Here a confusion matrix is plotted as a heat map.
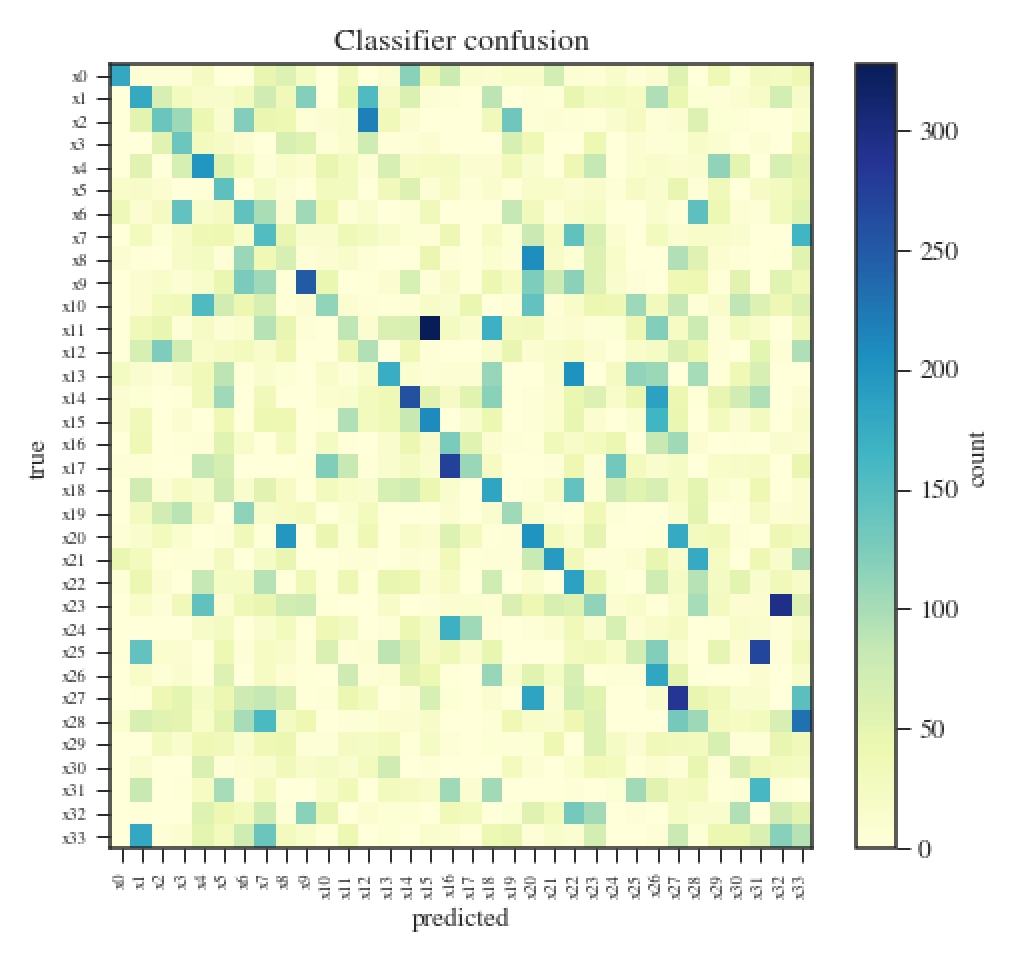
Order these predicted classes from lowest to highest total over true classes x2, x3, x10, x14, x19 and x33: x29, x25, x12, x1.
x29, x25, x1, x12
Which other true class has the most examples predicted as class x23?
x32
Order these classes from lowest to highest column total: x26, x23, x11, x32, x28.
x11, x32, x23, x28, x26
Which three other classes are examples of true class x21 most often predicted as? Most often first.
x28, x33, x20
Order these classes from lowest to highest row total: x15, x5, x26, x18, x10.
x5, x26, x15, x18, x10
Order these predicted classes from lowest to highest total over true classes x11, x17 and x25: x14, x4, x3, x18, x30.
x3, x30, x4, x14, x18
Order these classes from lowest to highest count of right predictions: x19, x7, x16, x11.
x11, x19, x16, x7
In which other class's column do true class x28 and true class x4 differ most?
x33
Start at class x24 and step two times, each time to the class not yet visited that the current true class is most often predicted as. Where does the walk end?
x27
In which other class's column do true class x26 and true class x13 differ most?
x22
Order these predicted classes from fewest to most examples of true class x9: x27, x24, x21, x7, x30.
x24, x27, x30, x21, x7
